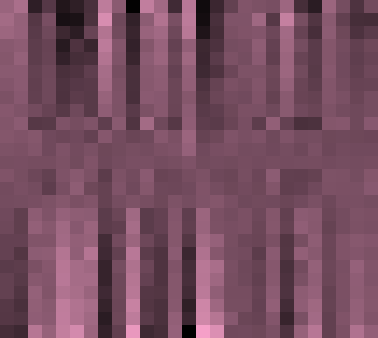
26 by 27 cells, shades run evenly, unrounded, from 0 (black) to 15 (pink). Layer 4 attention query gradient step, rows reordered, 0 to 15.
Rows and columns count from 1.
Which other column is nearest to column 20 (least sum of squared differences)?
27
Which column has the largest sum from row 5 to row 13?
14
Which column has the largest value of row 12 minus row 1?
10
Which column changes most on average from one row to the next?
22
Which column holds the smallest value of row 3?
15
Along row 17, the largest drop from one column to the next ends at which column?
11
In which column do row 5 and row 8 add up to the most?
8
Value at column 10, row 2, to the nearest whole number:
3
